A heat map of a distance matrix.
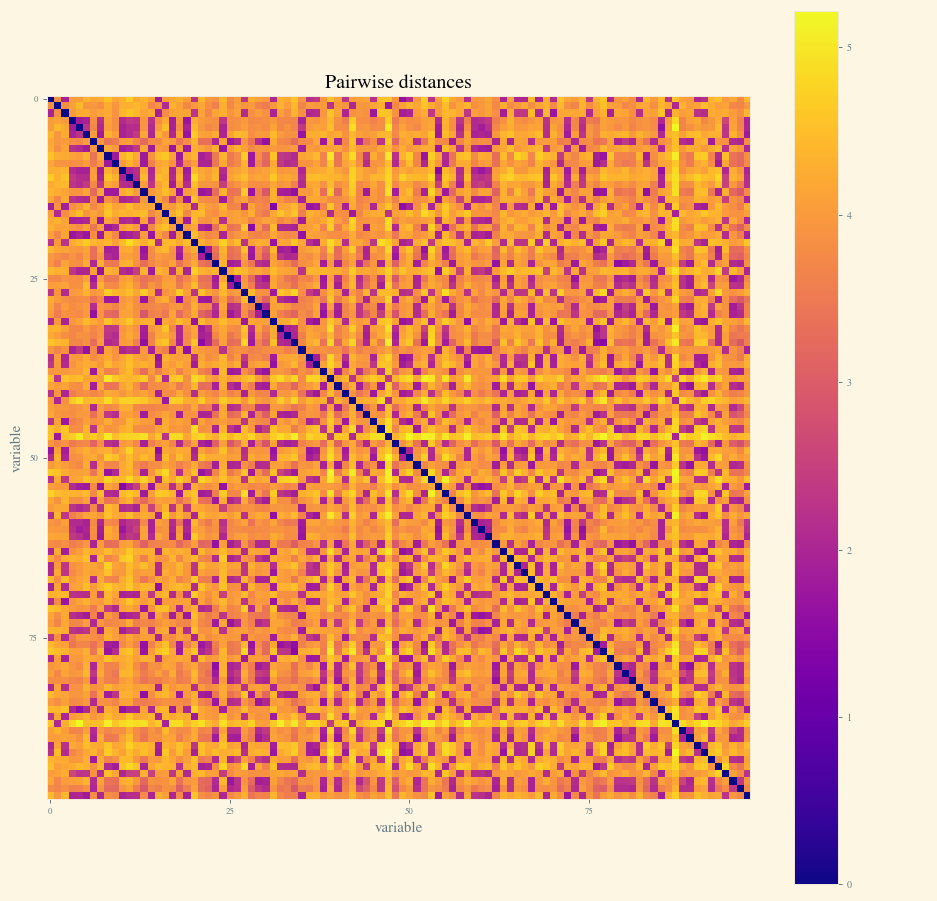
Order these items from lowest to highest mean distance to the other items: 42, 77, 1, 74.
74, 77, 1, 42
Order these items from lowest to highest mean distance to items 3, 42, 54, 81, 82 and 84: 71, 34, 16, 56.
56, 16, 34, 71
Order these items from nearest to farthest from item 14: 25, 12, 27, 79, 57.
12, 57, 25, 79, 27
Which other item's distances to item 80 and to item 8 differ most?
52
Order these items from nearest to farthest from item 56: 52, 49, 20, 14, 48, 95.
95, 48, 52, 14, 49, 20
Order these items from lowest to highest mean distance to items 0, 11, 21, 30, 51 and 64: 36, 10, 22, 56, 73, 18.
56, 73, 22, 18, 36, 10
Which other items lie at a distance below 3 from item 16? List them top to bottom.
1, 39, 42, 47, 87
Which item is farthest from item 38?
47
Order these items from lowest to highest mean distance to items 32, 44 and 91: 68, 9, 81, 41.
9, 41, 68, 81
